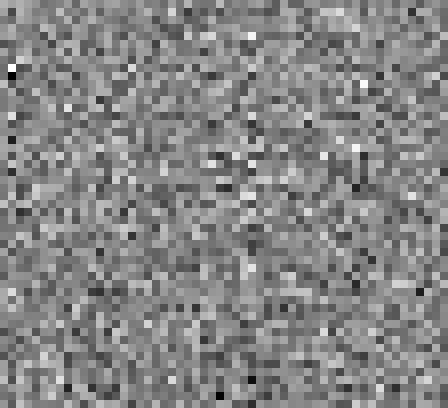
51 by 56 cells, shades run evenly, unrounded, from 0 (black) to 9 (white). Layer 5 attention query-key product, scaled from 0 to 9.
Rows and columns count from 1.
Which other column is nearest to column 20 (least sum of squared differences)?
29
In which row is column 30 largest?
20
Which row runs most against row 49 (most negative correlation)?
43
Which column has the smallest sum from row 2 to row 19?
48
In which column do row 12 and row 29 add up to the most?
17
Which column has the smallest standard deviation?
18
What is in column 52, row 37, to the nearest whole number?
5
